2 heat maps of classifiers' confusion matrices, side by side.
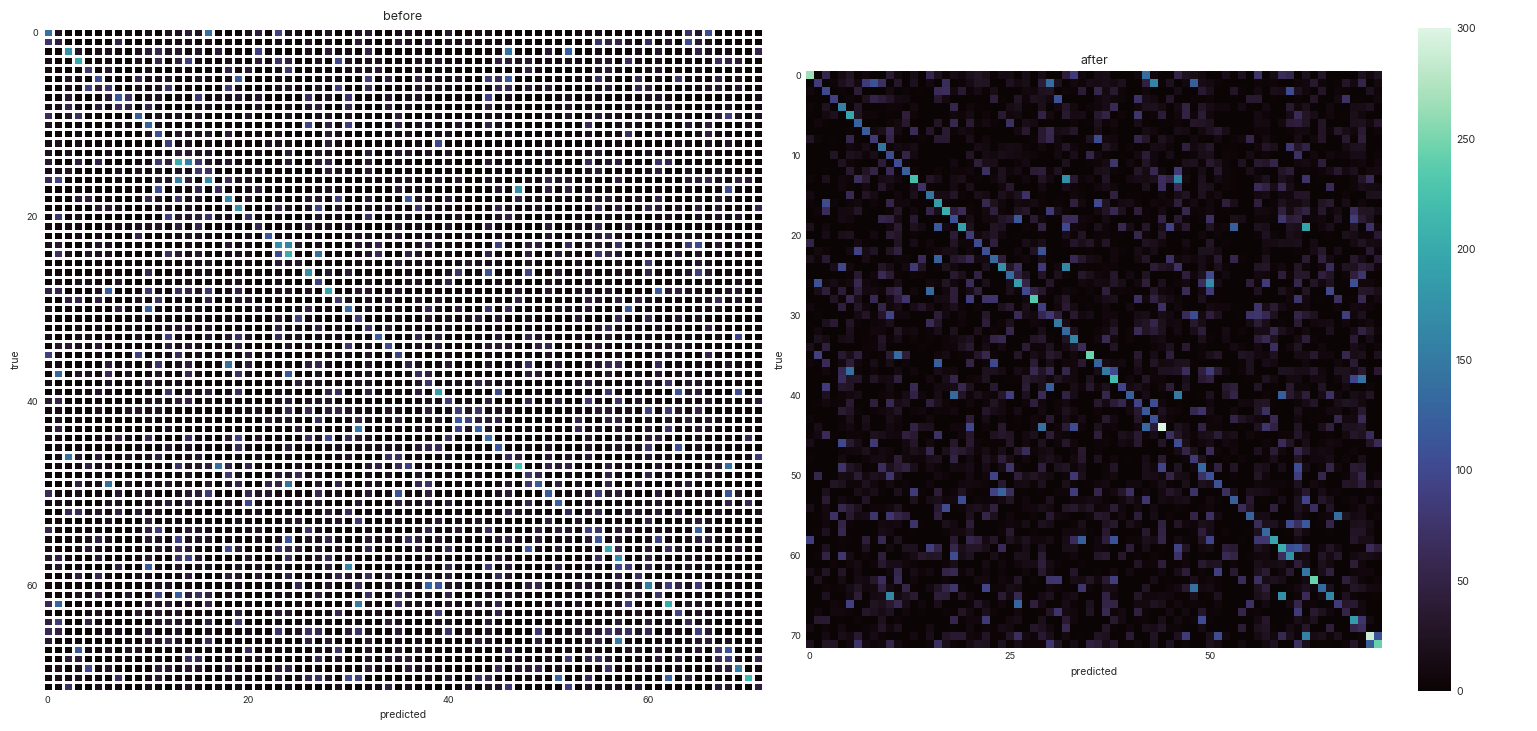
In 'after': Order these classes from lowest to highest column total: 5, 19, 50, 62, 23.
19, 23, 5, 50, 62
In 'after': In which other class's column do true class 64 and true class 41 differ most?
48
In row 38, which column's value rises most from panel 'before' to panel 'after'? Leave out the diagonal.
69
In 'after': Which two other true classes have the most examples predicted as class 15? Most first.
27, 59
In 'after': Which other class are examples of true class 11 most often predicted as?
38
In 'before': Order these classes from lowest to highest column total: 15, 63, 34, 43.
43, 34, 63, 15
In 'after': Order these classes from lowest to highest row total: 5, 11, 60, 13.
11, 5, 60, 13
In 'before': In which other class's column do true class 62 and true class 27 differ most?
31
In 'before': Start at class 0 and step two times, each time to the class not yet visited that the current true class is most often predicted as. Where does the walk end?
13
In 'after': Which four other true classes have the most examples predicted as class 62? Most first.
19, 70, 56, 53
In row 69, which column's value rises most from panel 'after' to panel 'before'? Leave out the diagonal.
4
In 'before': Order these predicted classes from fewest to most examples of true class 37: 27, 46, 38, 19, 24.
46, 27, 38, 19, 24
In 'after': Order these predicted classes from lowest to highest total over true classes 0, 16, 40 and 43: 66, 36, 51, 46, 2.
51, 66, 36, 2, 46
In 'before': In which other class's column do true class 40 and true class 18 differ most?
36
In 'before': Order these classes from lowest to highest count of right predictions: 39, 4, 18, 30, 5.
4, 5, 30, 18, 39
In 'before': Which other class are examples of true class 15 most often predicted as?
16
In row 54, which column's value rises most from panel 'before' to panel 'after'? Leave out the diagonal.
17
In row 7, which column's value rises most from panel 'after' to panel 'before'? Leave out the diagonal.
44
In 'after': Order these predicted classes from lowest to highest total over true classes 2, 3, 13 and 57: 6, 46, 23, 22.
22, 23, 6, 46
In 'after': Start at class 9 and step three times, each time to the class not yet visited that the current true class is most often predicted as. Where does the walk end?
26
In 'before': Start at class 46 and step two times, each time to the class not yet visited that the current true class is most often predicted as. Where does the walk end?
52
